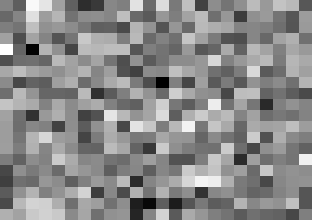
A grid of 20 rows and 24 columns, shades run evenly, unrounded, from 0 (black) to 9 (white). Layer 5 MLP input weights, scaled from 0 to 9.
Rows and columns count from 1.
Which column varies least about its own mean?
22
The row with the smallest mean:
8
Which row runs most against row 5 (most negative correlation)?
3
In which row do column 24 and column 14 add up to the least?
19
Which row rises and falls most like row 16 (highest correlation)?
6
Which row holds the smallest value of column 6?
5
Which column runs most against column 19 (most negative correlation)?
24
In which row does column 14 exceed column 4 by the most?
9
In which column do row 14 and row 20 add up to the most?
13
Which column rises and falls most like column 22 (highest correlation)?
23
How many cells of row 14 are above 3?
22
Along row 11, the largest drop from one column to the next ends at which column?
14
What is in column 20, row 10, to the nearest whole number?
4
